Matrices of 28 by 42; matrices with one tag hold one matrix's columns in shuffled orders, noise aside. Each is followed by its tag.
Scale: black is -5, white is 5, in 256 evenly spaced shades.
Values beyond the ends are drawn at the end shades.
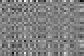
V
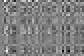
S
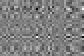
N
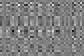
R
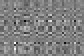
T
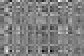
S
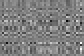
T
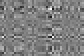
N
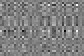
R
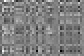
S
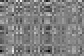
S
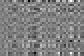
V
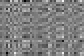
V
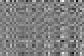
V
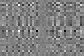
R
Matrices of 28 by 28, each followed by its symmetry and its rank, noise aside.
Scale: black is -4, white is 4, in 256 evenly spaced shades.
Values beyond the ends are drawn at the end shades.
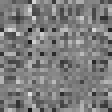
symmetric, rank three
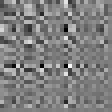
no symmetry, rank two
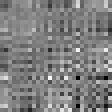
symmetric, rank two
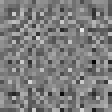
symmetric, rank four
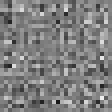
antisymmetric, rank four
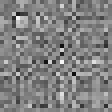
symmetric, rank four
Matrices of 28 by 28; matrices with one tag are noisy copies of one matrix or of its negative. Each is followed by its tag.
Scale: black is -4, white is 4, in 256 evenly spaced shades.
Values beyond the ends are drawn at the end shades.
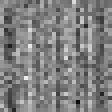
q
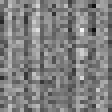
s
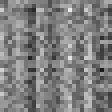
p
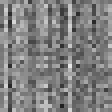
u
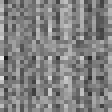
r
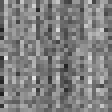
r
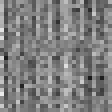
r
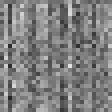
u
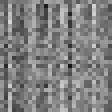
u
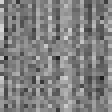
r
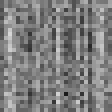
q
